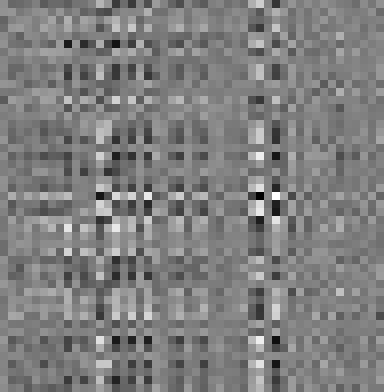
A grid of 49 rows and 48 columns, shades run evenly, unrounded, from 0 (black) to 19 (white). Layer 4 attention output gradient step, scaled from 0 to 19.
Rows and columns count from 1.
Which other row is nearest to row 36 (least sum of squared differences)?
11
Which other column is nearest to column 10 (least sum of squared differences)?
44
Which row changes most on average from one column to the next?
25
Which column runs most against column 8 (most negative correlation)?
20
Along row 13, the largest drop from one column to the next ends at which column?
18
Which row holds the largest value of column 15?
29
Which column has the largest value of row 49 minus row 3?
33
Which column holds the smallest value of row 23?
35
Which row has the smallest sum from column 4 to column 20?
6
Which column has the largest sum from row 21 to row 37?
41
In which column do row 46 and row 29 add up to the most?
14
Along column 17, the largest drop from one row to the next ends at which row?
26
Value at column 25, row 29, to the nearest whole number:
12
